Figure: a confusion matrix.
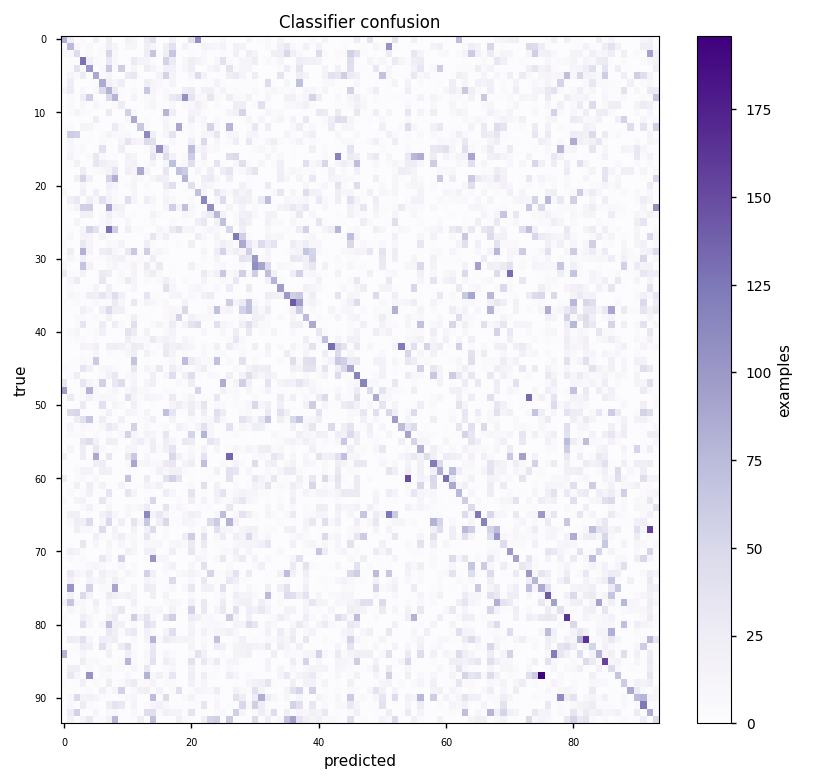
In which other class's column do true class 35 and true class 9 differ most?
64
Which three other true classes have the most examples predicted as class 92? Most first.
67, 2, 82
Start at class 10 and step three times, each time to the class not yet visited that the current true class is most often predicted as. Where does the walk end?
54
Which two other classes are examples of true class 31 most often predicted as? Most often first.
30, 65
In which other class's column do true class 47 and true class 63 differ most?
25
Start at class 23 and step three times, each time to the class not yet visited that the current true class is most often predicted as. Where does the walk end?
37
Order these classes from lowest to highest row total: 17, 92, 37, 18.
18, 17, 92, 37
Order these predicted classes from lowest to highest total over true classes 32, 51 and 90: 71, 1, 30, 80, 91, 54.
71, 54, 1, 30, 80, 91
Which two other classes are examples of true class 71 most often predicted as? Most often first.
14, 83
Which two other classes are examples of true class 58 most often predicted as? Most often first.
11, 22
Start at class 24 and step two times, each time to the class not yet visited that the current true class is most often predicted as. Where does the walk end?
85
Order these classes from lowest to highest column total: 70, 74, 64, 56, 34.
34, 70, 74, 56, 64
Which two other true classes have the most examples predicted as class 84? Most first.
77, 70
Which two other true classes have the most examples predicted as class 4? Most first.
87, 48
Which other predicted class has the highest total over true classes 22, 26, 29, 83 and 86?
7
